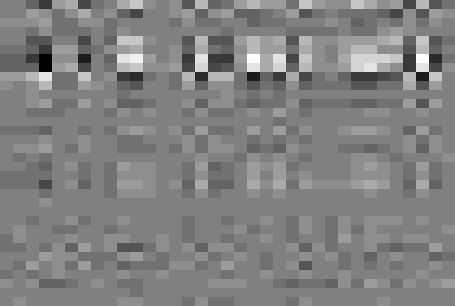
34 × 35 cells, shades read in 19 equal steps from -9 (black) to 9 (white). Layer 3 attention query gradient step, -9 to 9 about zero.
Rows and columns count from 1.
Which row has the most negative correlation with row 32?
29
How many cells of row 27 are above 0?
11
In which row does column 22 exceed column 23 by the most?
7
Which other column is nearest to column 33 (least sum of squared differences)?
20
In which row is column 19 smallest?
2
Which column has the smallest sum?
4
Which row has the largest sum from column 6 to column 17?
8
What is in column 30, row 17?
-1
